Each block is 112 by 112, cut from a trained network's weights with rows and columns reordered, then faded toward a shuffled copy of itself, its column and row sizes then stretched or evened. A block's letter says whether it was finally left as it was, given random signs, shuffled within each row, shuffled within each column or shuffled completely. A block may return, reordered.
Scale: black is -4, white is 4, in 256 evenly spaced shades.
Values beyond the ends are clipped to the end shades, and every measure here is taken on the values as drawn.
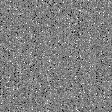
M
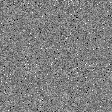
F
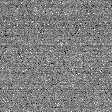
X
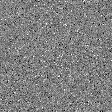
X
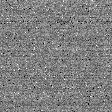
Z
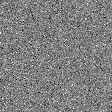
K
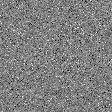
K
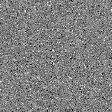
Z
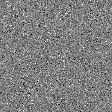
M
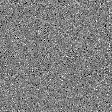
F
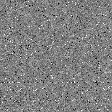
F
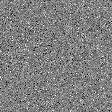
M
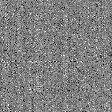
Z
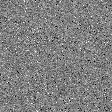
X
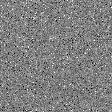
F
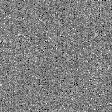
Z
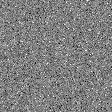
K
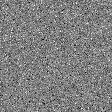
K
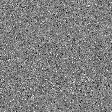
X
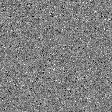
X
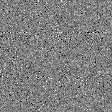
X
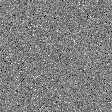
K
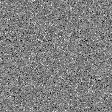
X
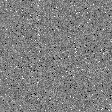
F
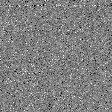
X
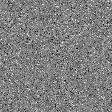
M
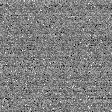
Z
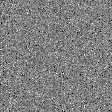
M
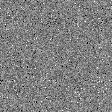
F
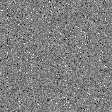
M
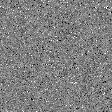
X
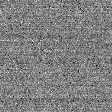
X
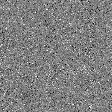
M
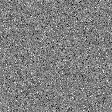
M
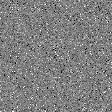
Z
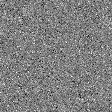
K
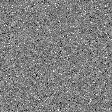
M
